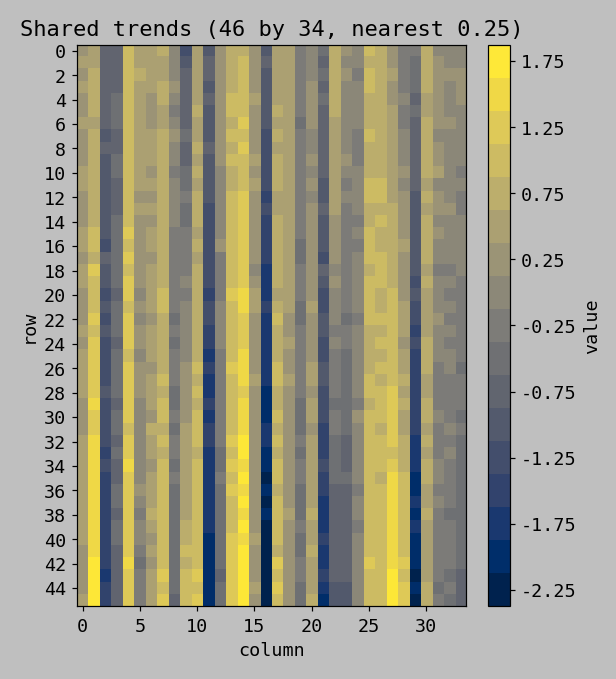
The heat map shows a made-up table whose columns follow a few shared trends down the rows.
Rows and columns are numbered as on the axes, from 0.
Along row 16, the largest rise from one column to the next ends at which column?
17
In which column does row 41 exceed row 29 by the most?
9
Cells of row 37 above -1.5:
29
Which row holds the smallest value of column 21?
45
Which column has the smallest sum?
16
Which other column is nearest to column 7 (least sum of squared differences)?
10
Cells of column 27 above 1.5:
3
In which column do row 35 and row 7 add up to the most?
14
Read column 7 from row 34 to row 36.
1 1 1
